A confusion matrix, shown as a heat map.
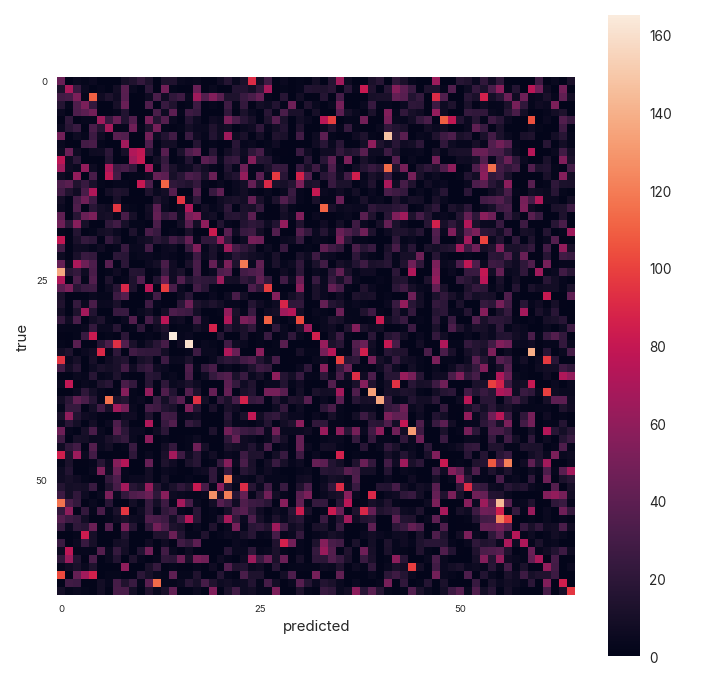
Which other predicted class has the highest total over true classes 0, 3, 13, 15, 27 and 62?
35
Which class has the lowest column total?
46
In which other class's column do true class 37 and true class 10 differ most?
0
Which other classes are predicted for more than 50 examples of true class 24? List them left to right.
0, 44, 47, 53, 60
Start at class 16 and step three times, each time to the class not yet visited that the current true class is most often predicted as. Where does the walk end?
41
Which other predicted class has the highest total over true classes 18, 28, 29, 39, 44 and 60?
55
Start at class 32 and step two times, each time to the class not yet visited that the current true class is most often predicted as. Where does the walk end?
4
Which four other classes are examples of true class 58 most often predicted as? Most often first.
28, 56, 33, 29
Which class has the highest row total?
52
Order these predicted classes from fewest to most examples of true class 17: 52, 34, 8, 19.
34, 19, 52, 8
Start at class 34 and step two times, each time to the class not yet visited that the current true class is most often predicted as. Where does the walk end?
1
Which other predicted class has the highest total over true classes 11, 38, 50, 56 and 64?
54
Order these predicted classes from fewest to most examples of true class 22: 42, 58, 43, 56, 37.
42, 43, 37, 56, 58
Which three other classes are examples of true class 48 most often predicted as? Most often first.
56, 54, 8
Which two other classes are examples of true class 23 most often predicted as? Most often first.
51, 2
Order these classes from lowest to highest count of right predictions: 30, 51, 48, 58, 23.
58, 48, 51, 30, 23
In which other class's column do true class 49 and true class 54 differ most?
8
